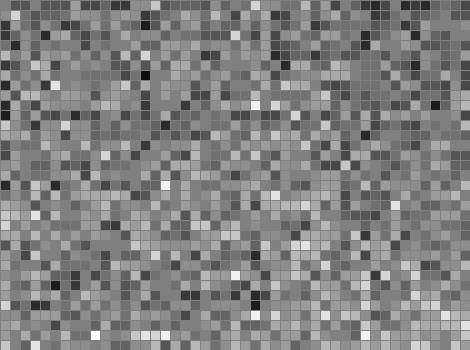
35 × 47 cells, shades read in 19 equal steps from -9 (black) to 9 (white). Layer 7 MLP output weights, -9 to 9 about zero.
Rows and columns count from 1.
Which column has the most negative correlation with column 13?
35
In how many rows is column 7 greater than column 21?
10
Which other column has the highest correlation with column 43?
44
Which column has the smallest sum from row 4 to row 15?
42
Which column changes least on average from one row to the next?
46
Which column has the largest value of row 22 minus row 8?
15
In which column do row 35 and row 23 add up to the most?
1
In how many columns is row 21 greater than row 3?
32
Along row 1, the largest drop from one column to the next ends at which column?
17
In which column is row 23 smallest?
12
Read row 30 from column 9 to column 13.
4 2 1 0 -3
